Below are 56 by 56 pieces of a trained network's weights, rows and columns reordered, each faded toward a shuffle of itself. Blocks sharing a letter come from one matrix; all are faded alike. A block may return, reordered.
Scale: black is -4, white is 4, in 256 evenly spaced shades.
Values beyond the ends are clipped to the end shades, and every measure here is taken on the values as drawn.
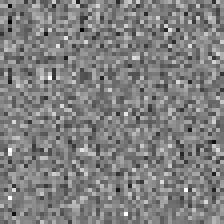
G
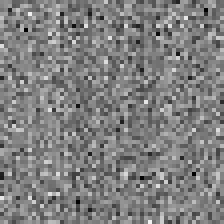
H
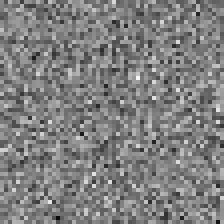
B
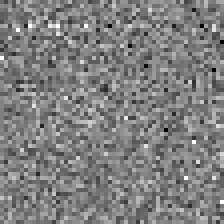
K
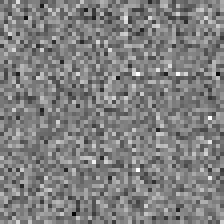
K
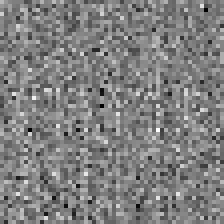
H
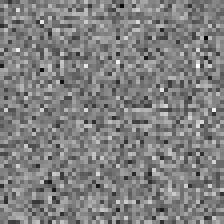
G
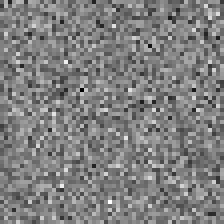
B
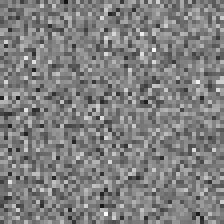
B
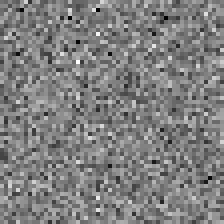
B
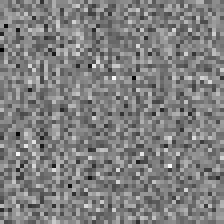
H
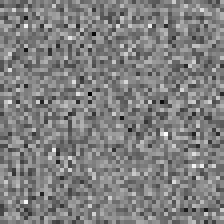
K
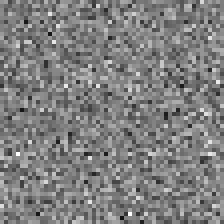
B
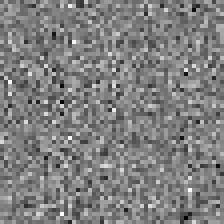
G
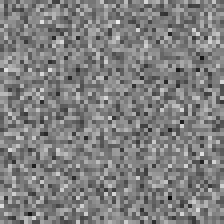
B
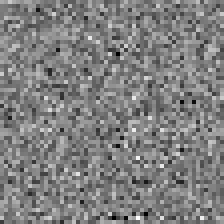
K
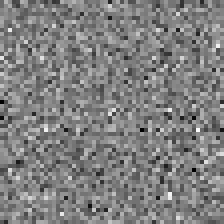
K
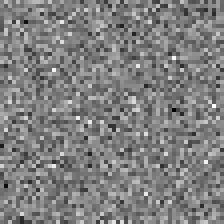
B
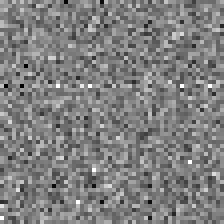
K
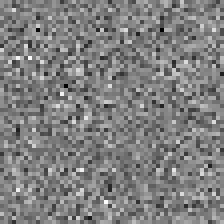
G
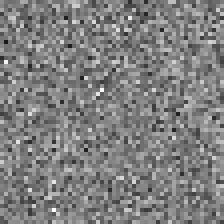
B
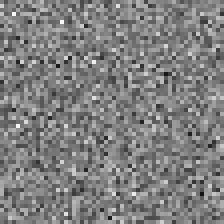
B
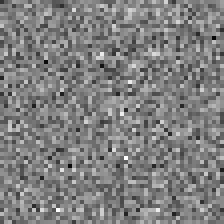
K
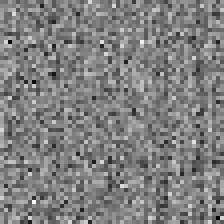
H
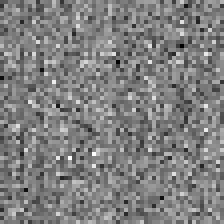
H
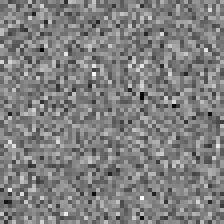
B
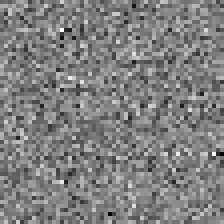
K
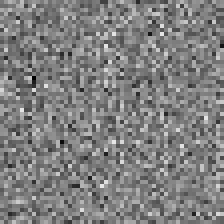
G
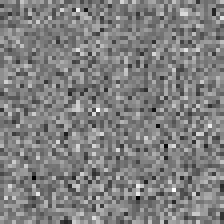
G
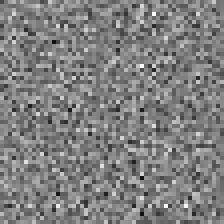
G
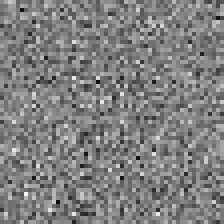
G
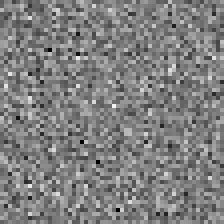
B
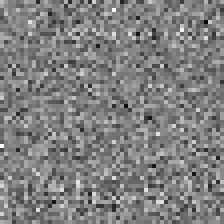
G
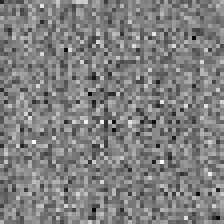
H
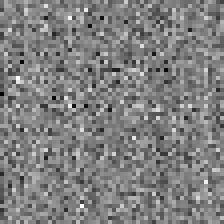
H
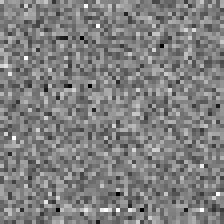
K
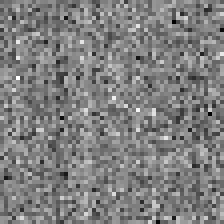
H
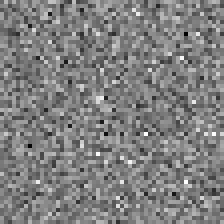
K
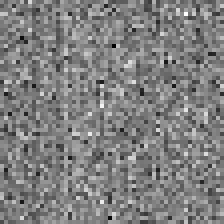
H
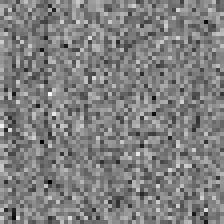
H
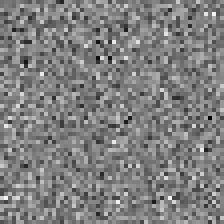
G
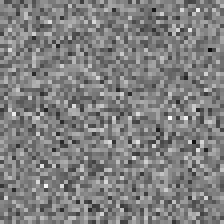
B
